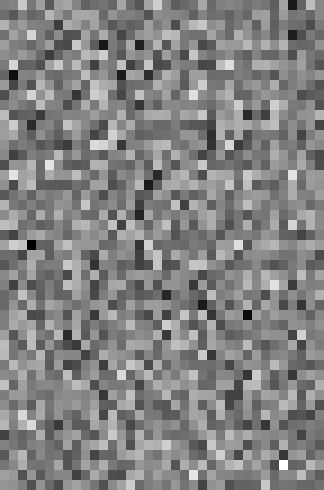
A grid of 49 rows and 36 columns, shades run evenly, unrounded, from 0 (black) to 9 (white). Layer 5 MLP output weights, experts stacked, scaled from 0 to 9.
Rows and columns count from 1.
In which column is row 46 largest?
25
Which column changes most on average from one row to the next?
23
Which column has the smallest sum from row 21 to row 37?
16
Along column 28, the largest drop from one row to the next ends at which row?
32
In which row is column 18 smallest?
18
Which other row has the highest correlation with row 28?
34
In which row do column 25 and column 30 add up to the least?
43
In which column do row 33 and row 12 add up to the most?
19
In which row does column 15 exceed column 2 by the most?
8
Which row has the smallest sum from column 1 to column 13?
46
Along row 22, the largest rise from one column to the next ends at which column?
17
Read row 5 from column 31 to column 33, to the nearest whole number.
5 6 4
